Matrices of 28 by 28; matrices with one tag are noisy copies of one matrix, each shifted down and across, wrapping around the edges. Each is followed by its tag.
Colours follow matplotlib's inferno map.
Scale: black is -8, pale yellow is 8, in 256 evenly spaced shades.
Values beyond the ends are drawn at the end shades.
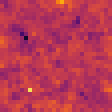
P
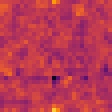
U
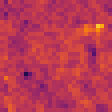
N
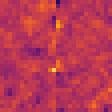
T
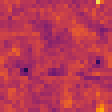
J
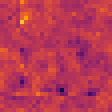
J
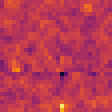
U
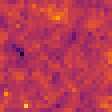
P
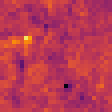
N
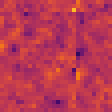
T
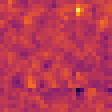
U
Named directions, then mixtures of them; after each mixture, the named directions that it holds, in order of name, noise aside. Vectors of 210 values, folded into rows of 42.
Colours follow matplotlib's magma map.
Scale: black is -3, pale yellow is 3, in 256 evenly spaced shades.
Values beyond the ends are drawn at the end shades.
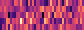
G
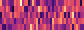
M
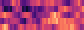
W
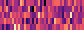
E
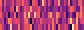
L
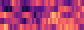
W.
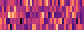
G, L.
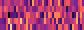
G, L.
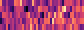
G, M, W.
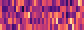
L, W.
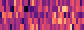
L, M, W.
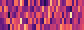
E, G.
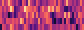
G, M, W.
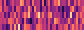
E, L.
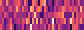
E, L, M.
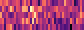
E, L, W.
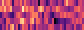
E, G, W.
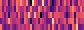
L, M.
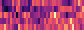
L, W.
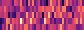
G.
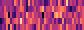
G.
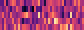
E, W.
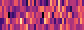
G.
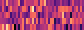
E.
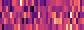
E, M, W.
